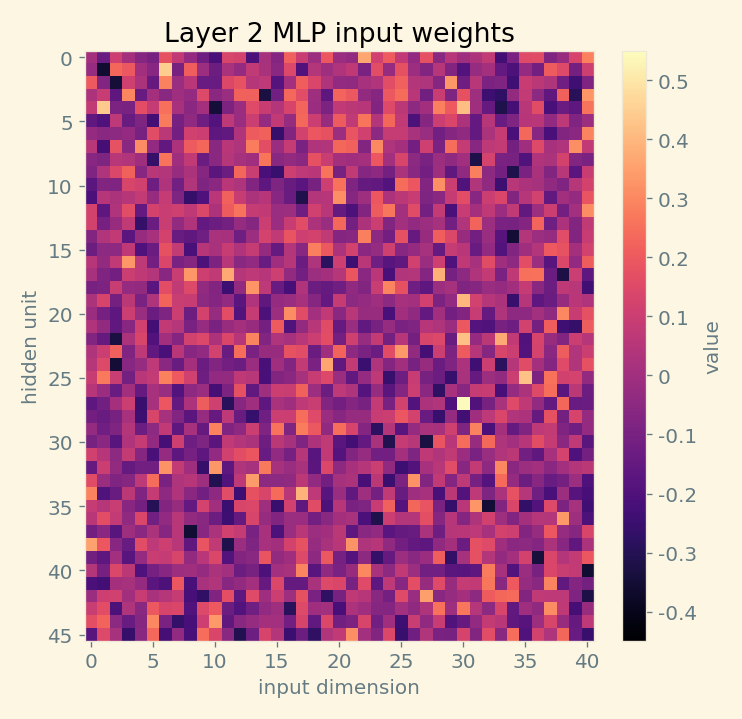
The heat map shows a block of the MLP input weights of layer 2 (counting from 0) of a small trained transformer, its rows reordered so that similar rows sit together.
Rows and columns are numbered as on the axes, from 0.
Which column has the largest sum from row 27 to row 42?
17
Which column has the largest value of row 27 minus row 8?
30
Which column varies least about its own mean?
7
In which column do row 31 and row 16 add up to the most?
3
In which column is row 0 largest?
22
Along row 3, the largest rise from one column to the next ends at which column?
40
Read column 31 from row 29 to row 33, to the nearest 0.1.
0.3 0 -0.1 0.1 -0.1
